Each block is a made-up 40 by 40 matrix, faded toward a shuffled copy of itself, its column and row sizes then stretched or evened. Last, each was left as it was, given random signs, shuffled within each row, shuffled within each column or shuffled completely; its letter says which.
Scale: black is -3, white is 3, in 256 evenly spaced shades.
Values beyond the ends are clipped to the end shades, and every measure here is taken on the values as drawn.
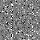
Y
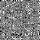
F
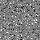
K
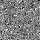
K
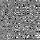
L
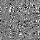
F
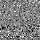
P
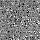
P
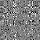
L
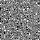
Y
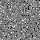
K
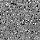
P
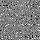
P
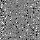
Y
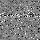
P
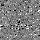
P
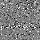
P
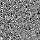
Y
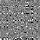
L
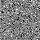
K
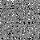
F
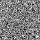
P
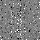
Y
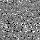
P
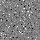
K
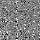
F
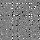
F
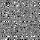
F
